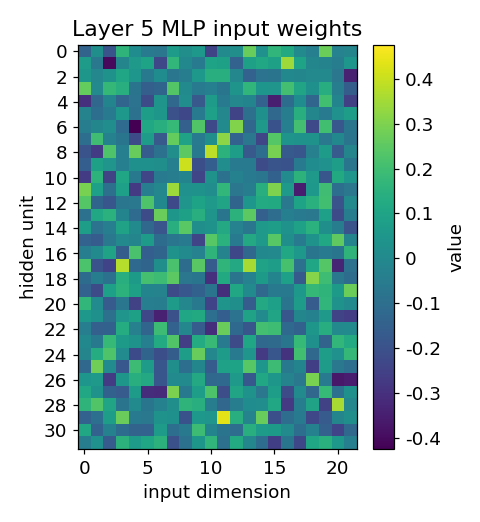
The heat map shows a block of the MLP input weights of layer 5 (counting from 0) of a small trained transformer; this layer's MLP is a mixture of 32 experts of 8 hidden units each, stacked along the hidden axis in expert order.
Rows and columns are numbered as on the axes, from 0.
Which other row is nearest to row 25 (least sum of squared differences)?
0
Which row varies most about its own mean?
17
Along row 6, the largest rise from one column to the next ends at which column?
5
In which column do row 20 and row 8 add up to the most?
15
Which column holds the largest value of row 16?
4
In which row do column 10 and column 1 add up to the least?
22
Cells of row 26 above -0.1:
15
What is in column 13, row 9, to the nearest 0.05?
-0.05
